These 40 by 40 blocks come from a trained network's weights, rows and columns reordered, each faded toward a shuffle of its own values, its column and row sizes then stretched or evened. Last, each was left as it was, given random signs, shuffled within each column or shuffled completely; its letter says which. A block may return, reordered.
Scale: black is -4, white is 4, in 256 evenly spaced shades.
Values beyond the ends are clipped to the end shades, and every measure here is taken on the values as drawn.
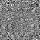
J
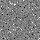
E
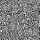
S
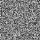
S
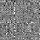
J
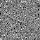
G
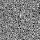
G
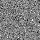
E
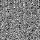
G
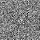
S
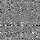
S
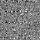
S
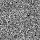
E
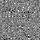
J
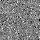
E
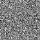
S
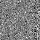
G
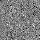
G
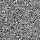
E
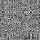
J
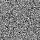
E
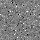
E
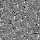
G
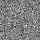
E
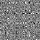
J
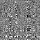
J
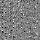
G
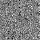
G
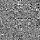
J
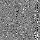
G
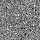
E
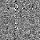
J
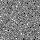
E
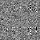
S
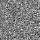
G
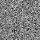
G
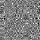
J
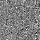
G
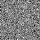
G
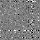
S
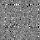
S
